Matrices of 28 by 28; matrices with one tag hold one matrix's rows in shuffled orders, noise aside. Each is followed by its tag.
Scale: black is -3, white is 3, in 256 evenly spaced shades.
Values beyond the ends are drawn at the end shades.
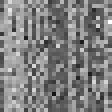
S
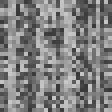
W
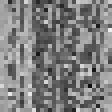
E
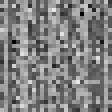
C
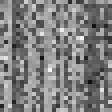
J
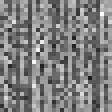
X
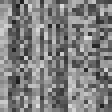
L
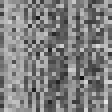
S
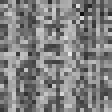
W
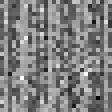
C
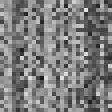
J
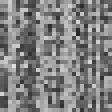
W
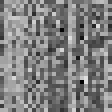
S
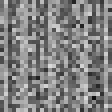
C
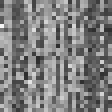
J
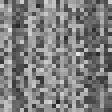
J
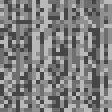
X
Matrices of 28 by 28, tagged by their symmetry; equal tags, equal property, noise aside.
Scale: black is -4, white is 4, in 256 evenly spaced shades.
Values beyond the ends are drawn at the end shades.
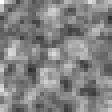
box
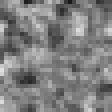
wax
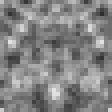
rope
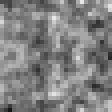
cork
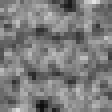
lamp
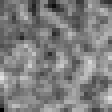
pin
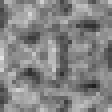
cork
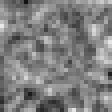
wax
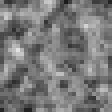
pin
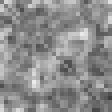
box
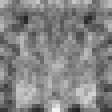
rope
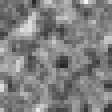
box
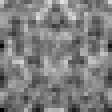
rope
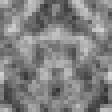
rope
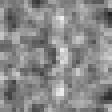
cork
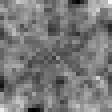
lamp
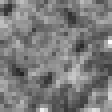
box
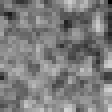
pin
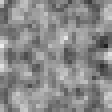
cork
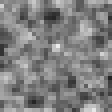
pin
